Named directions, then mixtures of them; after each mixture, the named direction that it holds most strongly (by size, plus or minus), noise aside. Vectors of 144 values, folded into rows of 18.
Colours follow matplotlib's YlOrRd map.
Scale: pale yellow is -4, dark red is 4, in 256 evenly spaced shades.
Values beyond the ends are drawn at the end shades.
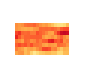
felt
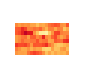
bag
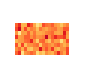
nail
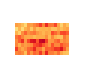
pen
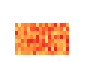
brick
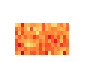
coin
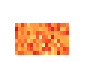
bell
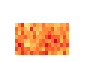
coin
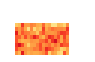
coin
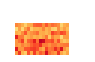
pen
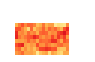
felt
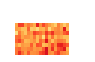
brick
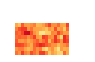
bag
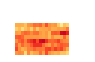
pen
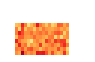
nail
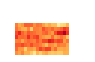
felt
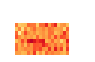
brick
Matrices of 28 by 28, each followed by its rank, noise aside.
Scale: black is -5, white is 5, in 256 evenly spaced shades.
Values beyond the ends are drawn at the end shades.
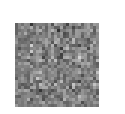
four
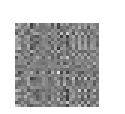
three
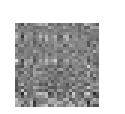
three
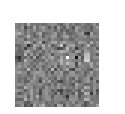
five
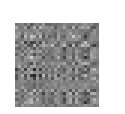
two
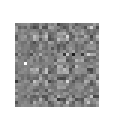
three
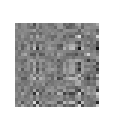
two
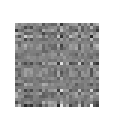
two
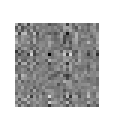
two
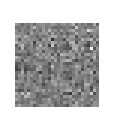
five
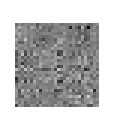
three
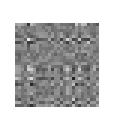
two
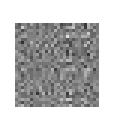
five
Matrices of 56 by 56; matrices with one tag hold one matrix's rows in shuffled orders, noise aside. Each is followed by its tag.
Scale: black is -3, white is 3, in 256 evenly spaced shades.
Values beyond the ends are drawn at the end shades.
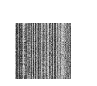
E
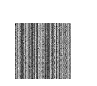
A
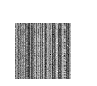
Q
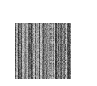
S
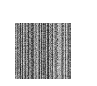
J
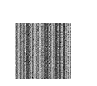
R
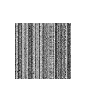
S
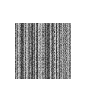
A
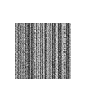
Q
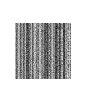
R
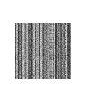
S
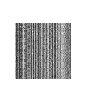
E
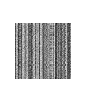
S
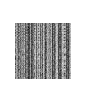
Q
